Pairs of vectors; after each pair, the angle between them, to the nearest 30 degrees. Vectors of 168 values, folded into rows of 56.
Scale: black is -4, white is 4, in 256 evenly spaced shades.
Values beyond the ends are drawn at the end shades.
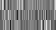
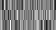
150 degrees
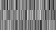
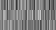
30 degrees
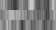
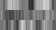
150 degrees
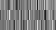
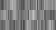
60 degrees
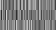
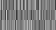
30 degrees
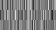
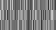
150 degrees
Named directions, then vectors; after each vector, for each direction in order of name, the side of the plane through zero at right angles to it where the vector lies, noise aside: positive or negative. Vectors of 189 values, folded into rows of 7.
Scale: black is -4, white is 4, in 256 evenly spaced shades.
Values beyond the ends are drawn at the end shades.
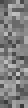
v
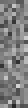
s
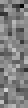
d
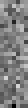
negative, positive, negative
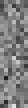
positive, negative, positive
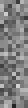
negative, positive, negative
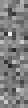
negative, negative, negative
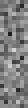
positive, positive, positive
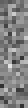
positive, positive, positive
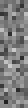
positive, positive, positive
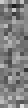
positive, negative, negative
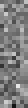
negative, positive, negative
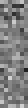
positive, negative, negative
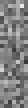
negative, negative, positive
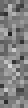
positive, positive, positive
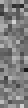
positive, negative, negative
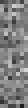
negative, positive, positive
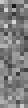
positive, negative, negative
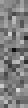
negative, negative, negative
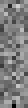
negative, positive, negative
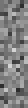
positive, positive, positive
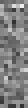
negative, positive, positive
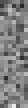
positive, negative, positive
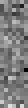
positive, negative, negative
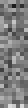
positive, negative, negative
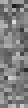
positive, negative, negative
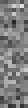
negative, positive, positive
